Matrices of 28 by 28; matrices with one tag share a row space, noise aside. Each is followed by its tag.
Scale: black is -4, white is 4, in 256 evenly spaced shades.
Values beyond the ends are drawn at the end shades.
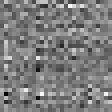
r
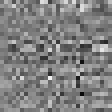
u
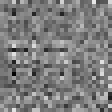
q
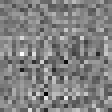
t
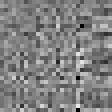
u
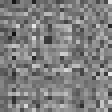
q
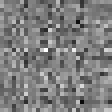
u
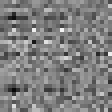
q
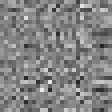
u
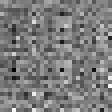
q
